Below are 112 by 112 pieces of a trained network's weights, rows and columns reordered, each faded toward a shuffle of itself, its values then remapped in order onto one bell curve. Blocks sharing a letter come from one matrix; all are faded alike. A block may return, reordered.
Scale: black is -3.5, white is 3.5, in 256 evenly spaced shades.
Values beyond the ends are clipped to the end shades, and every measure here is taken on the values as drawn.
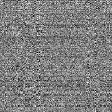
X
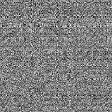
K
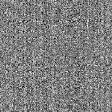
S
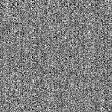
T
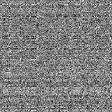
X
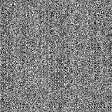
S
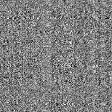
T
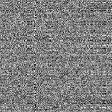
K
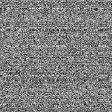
K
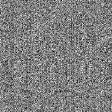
T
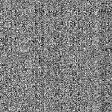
S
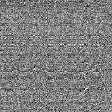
X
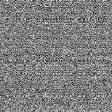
K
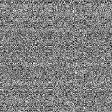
K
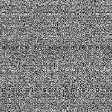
X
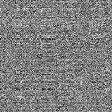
K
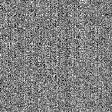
S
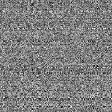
K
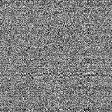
K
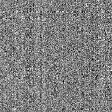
S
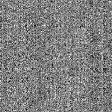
S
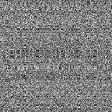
K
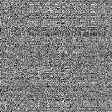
X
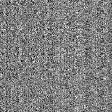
S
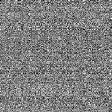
K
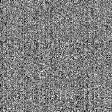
S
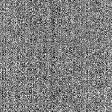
S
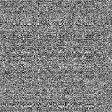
K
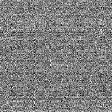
X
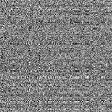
K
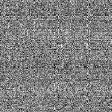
X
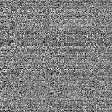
X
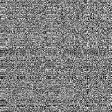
K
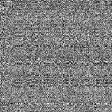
K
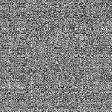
K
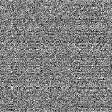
X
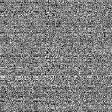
X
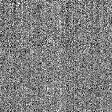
S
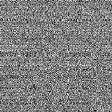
K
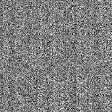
T
